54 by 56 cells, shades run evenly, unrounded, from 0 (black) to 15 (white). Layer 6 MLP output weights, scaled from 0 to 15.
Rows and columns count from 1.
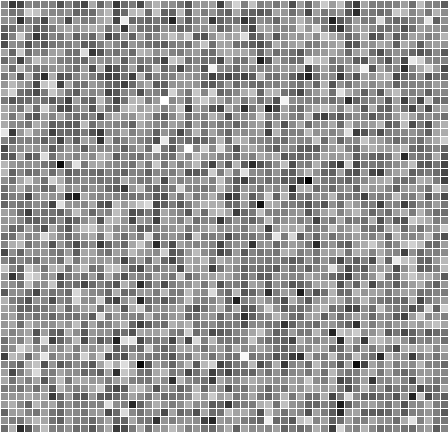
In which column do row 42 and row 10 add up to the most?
33
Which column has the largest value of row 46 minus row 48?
27
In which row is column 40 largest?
4
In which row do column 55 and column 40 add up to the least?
31
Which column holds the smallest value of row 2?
45
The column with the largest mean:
25
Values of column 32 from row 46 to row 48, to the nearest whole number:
11 6 10
